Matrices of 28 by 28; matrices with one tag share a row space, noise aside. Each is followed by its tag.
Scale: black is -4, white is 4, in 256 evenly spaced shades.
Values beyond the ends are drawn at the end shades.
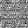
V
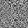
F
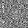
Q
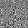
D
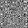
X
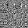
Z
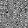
Z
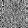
Q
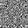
Z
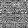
V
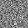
F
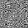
X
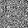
X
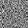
Q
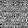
V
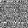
V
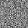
D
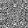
Z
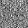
F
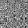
Z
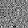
D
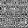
V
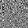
Q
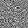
D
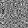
Q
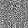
D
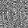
Z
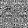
V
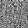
F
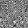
Z
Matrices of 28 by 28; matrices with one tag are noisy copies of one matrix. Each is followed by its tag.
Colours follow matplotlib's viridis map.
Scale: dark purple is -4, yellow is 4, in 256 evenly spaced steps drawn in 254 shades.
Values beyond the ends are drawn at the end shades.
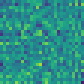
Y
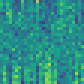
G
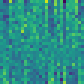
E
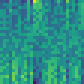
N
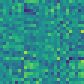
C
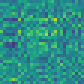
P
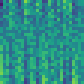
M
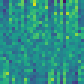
E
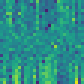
G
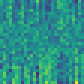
G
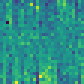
G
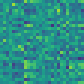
C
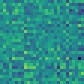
C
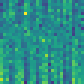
M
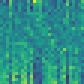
N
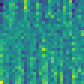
M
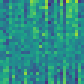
E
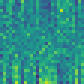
G
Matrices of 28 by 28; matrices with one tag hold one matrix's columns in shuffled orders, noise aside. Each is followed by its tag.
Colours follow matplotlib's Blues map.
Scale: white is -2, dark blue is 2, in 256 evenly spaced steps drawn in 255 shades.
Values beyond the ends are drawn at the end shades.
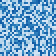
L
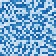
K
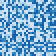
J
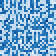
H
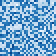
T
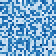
L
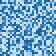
L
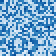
L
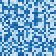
J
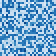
K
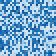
L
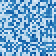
J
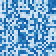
H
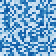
J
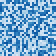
L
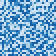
T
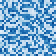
K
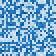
J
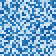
K
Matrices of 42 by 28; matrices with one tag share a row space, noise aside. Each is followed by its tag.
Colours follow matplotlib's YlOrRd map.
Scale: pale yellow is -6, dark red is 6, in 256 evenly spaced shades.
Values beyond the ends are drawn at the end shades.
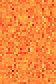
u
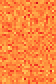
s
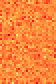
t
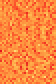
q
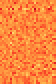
q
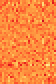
u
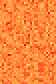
s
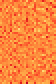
q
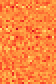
t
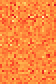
u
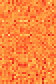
u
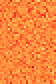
q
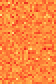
t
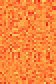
q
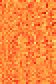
q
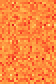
u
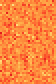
t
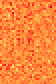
t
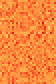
u
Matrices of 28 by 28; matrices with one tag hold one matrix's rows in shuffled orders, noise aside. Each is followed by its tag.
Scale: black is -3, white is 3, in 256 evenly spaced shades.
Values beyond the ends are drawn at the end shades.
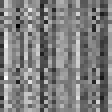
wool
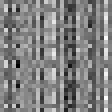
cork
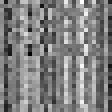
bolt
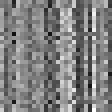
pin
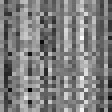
bolt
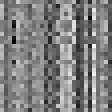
pin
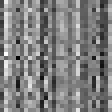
wool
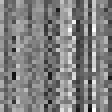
pin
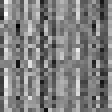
wool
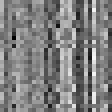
pin
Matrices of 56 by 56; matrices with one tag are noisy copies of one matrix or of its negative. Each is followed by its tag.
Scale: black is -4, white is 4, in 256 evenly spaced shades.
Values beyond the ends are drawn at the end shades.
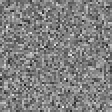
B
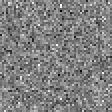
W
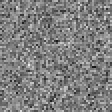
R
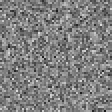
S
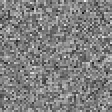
R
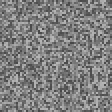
R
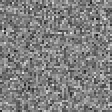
B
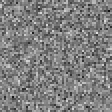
B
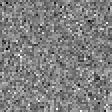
W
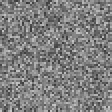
W
